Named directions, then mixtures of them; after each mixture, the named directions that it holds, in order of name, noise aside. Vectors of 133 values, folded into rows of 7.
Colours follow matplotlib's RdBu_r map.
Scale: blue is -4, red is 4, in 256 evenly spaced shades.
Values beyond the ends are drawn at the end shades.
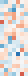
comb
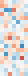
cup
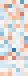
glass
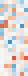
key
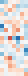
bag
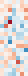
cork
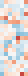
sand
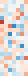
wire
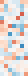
wire.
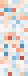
cup.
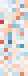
comb, wire.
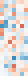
key.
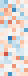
comb, cup, glass.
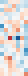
bag.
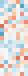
comb, cork, key.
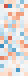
glass.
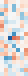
bag, cup.
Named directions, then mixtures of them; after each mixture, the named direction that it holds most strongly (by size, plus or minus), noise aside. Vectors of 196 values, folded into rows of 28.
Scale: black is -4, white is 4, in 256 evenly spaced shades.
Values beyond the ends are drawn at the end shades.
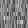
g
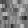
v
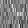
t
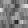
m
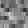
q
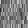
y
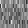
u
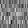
u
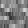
q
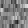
m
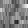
m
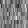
g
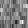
m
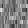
g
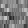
q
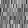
y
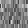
u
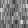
m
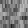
v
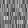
g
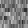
q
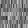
y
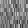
t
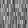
g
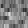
q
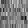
y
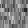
q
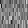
u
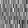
u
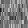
y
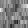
m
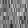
t
